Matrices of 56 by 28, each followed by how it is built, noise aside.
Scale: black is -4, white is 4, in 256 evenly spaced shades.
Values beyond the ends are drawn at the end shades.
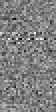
uneven rows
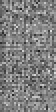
blocks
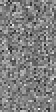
blocks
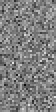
noise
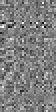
low rank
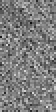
Toeplitz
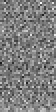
repeating columns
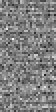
blocks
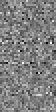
uneven rows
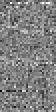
uneven rows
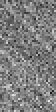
Toeplitz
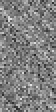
Toeplitz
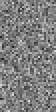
noise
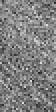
Toeplitz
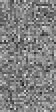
blocks
